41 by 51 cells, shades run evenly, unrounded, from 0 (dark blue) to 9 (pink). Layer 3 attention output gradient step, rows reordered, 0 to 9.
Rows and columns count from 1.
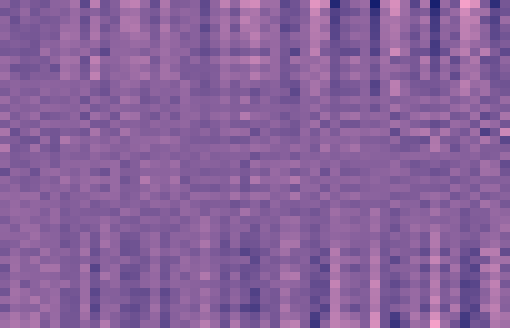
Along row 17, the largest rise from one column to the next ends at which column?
51
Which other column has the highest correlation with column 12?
18
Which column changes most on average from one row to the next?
49
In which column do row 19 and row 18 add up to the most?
44
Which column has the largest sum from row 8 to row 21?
10
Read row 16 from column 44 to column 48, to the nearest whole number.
3 4 5 5 4
